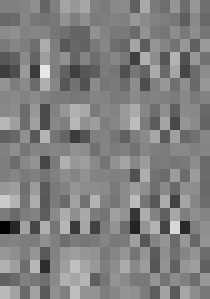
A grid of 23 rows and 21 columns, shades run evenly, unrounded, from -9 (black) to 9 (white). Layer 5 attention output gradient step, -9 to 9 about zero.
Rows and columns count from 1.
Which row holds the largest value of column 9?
22
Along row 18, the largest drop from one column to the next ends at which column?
19
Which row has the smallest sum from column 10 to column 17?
18
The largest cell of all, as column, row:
5, 6
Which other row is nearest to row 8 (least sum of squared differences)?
12
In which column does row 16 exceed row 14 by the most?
14
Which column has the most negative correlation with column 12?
11
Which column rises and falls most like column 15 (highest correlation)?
20
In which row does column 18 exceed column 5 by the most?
17
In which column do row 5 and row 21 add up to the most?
15
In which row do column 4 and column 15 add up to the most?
21
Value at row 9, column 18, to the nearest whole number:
-2
